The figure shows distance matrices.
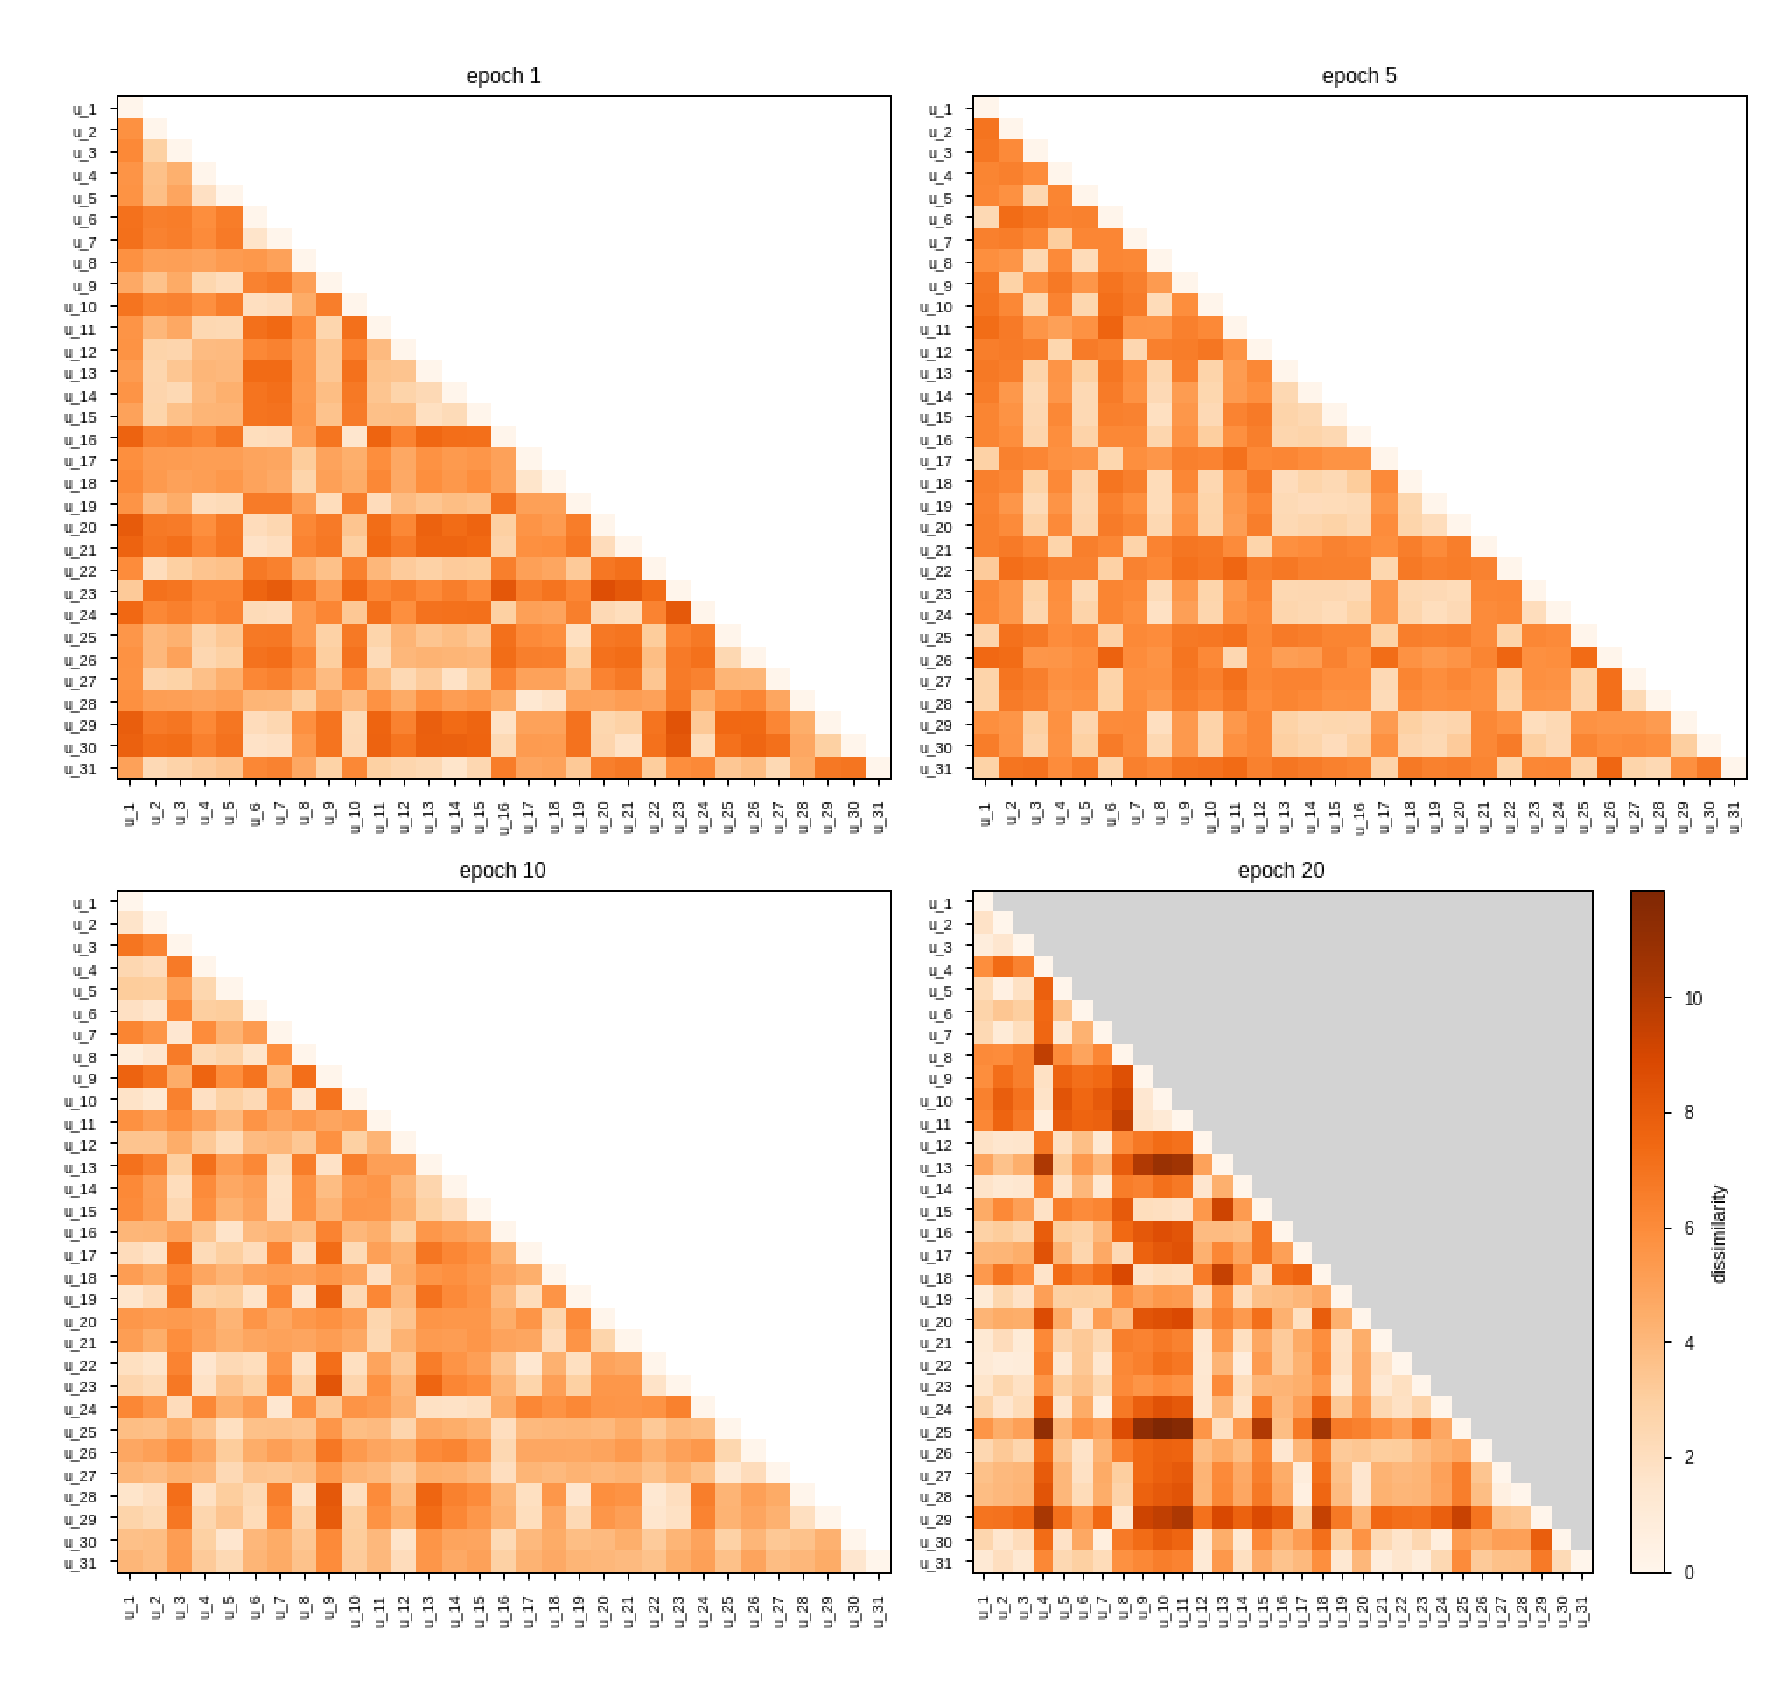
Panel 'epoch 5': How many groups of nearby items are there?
5
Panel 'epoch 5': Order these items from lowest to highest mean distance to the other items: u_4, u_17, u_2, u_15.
u_15, u_17, u_4, u_2
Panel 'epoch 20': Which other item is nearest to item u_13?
u_25
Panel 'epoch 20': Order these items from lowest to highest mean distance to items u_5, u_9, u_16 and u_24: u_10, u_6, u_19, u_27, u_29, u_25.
u_19, u_6, u_27, u_25, u_10, u_29
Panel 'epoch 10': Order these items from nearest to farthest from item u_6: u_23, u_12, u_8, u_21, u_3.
u_8, u_23, u_12, u_21, u_3
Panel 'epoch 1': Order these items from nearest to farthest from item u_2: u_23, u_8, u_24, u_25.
u_25, u_8, u_24, u_23
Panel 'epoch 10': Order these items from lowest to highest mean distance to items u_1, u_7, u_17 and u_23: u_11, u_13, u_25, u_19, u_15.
u_19, u_25, u_15, u_11, u_13
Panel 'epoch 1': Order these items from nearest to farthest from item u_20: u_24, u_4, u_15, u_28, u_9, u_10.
u_24, u_10, u_28, u_4, u_9, u_15
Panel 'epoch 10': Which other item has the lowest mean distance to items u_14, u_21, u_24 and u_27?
u_7
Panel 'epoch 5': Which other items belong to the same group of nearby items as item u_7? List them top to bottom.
u_4, u_12, u_21
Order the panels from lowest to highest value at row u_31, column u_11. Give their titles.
epoch 1, epoch 10, epoch 20, epoch 5
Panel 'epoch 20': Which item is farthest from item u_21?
u_29
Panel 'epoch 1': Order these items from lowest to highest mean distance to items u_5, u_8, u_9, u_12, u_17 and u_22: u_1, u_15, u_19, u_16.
u_19, u_15, u_1, u_16
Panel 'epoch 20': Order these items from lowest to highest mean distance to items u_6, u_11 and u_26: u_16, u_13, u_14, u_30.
u_16, u_14, u_30, u_13
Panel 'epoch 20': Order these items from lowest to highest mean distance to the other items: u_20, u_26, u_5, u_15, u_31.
u_31, u_5, u_26, u_20, u_15
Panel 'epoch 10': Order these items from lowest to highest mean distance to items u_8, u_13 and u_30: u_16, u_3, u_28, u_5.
u_5, u_16, u_28, u_3
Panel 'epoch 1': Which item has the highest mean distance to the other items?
u_23
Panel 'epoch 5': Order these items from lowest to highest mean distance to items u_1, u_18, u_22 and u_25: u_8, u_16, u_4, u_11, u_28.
u_28, u_8, u_16, u_4, u_11
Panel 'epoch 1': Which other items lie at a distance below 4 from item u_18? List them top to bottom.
u_8, u_17, u_28
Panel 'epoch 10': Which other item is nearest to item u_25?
u_27
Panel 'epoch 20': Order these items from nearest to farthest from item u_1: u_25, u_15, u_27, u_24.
u_24, u_27, u_15, u_25
